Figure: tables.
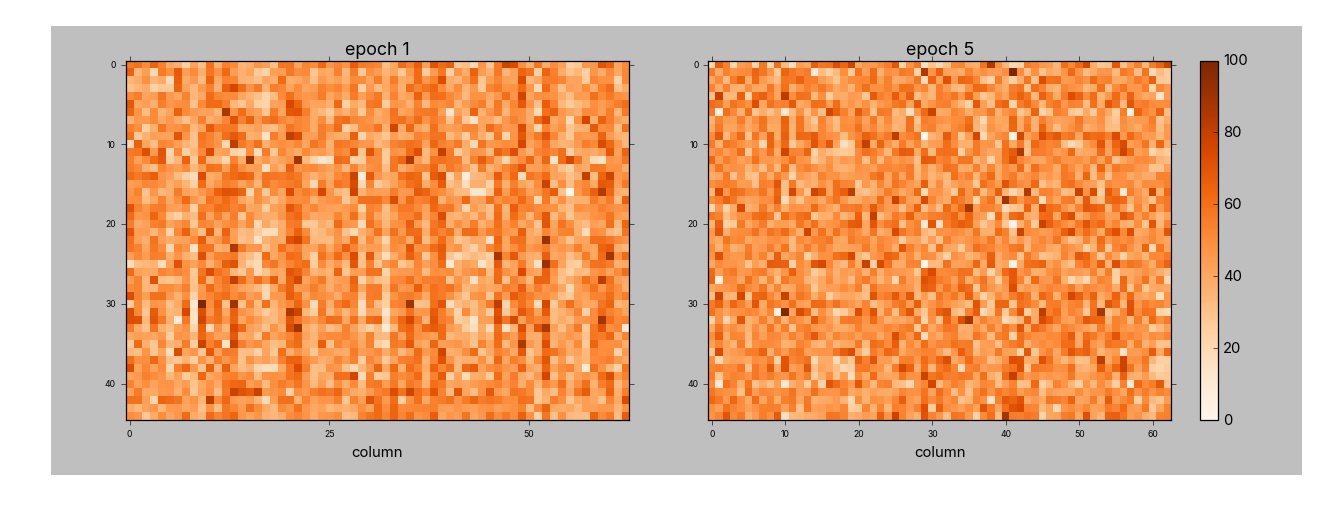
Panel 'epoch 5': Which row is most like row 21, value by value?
34
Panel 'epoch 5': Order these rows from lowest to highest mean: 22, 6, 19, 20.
6, 22, 20, 19
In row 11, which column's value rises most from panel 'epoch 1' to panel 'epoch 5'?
42
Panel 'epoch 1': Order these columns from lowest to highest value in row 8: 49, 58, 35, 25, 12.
25, 12, 35, 58, 49
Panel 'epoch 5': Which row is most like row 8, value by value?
7
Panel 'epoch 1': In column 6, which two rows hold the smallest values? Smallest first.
32, 19
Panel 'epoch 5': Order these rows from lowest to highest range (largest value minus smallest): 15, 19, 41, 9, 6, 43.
41, 15, 43, 19, 6, 9
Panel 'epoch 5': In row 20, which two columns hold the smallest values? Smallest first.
41, 29
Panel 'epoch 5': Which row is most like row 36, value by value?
24
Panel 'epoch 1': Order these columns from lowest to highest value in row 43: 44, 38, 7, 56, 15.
56, 7, 44, 38, 15
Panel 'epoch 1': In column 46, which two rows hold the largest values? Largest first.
24, 30
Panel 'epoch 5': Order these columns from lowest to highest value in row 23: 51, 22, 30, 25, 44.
51, 30, 25, 22, 44
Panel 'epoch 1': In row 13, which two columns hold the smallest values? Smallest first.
17, 55
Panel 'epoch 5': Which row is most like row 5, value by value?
30
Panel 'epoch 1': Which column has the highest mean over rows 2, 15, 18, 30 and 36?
39
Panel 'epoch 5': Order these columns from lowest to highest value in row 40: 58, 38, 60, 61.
38, 60, 58, 61
